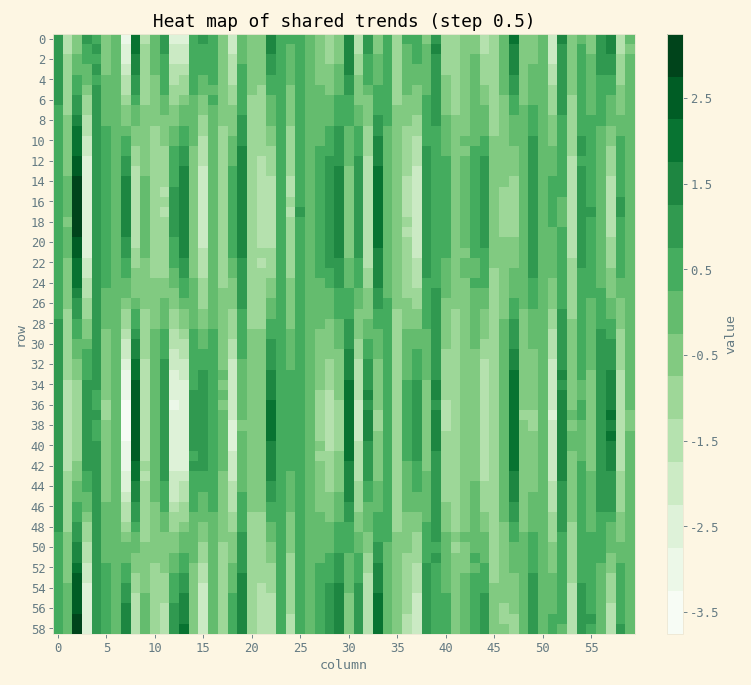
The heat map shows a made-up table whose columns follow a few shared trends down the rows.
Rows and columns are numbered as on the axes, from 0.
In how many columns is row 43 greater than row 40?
12
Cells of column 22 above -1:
39
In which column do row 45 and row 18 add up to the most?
2
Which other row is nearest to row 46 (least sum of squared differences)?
4
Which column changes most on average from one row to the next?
7
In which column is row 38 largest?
8
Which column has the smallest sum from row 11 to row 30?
3
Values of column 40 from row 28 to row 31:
-0.5 -0.5 -0.5 -1
